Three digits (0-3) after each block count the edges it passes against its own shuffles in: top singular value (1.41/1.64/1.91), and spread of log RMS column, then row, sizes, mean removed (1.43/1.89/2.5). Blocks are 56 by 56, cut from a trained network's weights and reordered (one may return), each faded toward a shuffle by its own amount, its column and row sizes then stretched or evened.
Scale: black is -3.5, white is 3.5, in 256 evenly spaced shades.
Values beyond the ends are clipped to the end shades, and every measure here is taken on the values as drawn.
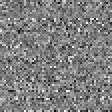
0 0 3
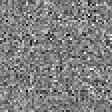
1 0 2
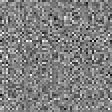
3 2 2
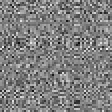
3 0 3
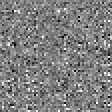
0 3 2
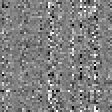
0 3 1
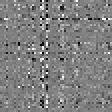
3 3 3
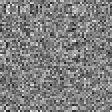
3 1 1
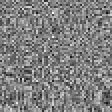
3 0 1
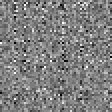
1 2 2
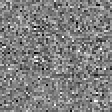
0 1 1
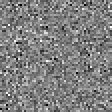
1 1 1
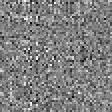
2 2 2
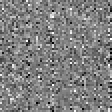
0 3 0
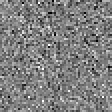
0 1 1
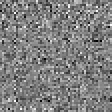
2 1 2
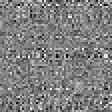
3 1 3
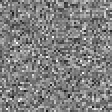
1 0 0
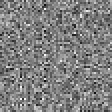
2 2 1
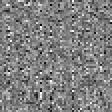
2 2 0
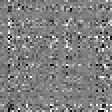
0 3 3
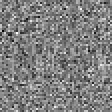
2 0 0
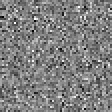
0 1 1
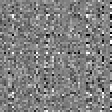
3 3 1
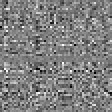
3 2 3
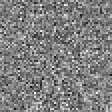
1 1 0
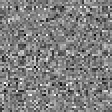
3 0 3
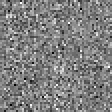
0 2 0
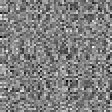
3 2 0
